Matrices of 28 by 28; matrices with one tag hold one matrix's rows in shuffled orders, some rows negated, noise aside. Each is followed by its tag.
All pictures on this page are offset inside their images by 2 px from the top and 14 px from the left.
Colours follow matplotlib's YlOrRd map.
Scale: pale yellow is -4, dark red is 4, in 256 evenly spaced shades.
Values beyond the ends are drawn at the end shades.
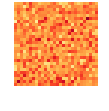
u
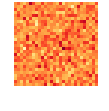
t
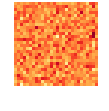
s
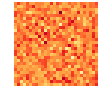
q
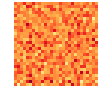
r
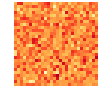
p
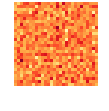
s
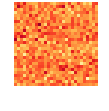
u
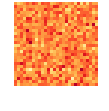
r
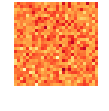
t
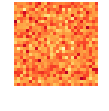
u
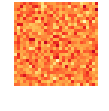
p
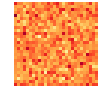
u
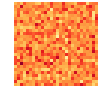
s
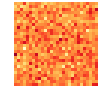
u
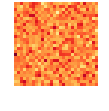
p
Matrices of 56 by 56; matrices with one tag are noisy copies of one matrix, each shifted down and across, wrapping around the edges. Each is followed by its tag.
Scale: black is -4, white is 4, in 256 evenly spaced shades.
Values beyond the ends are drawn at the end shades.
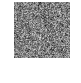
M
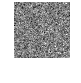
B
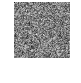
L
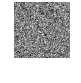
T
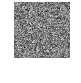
B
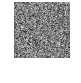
M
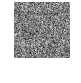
L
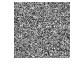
B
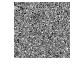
L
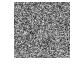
L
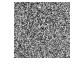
M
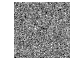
L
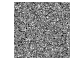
B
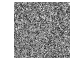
M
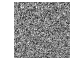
B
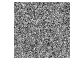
L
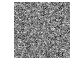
T
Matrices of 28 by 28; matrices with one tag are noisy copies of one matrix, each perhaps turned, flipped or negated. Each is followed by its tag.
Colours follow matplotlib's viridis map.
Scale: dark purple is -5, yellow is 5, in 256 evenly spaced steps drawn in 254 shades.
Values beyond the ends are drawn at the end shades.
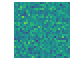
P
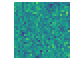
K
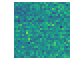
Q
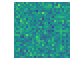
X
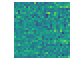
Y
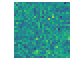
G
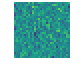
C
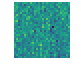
Q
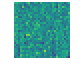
Y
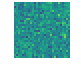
G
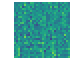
Y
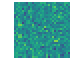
G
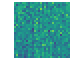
Q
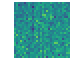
Q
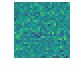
C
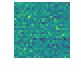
Q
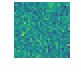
K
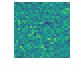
C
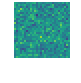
X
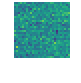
Q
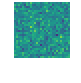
X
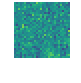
K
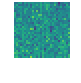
Q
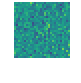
C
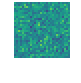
X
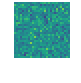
X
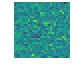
C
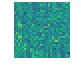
G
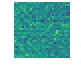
Q
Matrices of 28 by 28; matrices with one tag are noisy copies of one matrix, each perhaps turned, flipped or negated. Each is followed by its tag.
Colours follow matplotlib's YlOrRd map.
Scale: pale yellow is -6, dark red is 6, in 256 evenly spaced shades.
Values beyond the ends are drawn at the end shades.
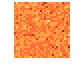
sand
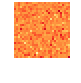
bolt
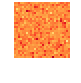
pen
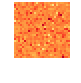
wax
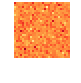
bolt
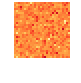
sand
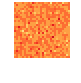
wax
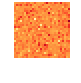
wax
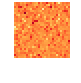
sand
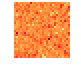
sand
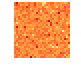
sand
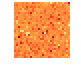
wax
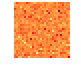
bolt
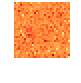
pen
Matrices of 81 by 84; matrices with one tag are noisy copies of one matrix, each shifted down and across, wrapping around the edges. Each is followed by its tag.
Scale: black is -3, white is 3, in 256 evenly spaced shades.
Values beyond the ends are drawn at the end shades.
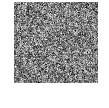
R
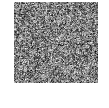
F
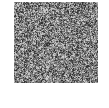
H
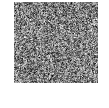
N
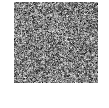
H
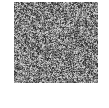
R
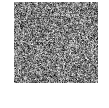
N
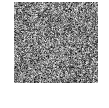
F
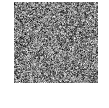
F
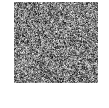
R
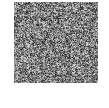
H
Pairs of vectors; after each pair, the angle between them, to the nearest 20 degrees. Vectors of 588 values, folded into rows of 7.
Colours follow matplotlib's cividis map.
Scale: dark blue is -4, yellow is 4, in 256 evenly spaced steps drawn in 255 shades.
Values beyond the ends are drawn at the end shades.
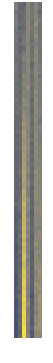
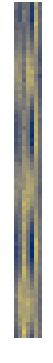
60 degrees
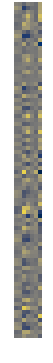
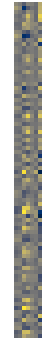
20 degrees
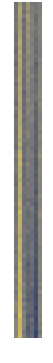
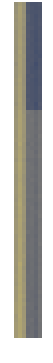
60 degrees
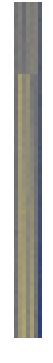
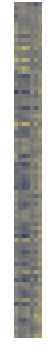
120 degrees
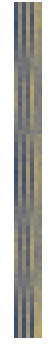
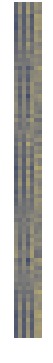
20 degrees
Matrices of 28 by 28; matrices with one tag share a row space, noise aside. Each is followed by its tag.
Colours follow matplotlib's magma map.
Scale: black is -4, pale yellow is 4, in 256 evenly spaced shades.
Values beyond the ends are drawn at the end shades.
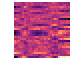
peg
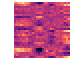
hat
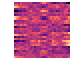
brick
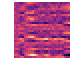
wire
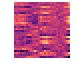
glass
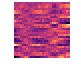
peg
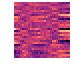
peg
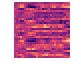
wire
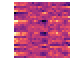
brick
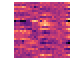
glass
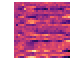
wire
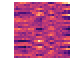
hat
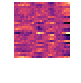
hat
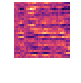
wire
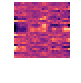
brick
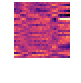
peg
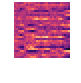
wire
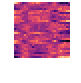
peg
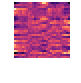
brick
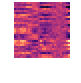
glass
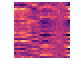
glass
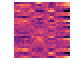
hat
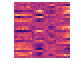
hat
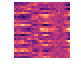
glass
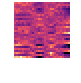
hat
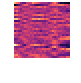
peg
